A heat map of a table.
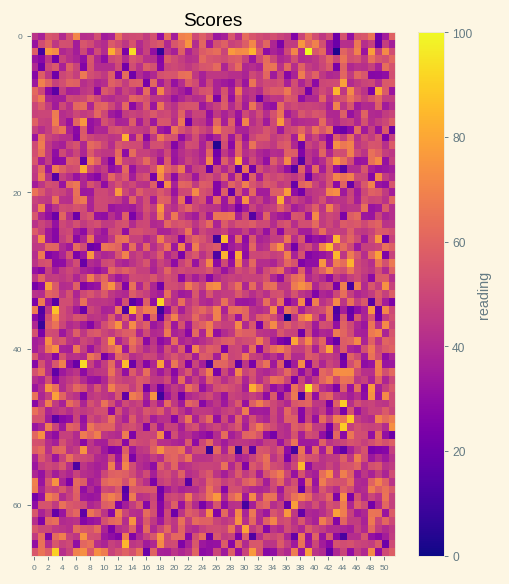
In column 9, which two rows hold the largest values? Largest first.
66, 51
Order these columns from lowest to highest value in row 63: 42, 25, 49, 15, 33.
33, 15, 42, 49, 25
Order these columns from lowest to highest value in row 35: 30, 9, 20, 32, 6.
6, 32, 9, 20, 30
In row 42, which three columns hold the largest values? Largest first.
7, 13, 18
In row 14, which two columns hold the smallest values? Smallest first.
26, 38
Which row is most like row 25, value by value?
52
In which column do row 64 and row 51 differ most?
31
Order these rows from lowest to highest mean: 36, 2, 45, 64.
64, 36, 45, 2
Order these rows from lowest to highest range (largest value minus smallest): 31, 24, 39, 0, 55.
24, 31, 0, 39, 55
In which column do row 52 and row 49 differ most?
45
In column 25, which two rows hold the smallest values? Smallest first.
53, 42
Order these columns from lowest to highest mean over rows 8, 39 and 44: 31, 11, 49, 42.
42, 31, 49, 11
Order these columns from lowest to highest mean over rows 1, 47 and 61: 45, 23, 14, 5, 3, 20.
3, 20, 45, 14, 23, 5
